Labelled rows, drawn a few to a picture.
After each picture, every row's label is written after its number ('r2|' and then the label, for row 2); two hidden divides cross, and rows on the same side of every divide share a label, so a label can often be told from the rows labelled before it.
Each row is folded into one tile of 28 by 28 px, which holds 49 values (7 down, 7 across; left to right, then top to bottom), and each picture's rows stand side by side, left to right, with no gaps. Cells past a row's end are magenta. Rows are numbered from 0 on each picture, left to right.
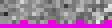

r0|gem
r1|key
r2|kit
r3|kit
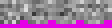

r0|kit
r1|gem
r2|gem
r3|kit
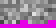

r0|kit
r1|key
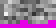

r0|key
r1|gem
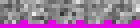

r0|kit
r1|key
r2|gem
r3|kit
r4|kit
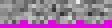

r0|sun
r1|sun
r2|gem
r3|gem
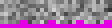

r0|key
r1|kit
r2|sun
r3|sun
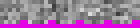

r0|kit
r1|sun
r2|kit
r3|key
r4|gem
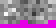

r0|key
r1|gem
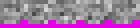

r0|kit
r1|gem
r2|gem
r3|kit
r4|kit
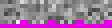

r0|gem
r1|kit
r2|kit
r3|gem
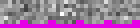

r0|sun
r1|kit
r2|key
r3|gem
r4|gem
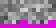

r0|kit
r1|sun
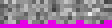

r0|kit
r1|sun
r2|key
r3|key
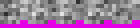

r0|gem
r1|key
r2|key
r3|key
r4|gem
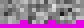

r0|gem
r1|kit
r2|gem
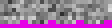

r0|gem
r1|sun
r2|gem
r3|kit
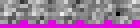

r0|key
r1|key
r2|key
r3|kit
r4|gem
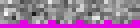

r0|key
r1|gem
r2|kit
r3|gem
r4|key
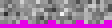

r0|gem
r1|key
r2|key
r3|sun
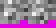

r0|key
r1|key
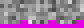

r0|key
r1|sun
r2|kit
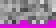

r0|sun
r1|kit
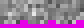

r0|kit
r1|key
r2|sun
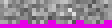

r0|key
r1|kit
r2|key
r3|gem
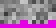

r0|gem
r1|sun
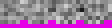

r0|gem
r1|sun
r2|sun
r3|kit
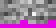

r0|gem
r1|key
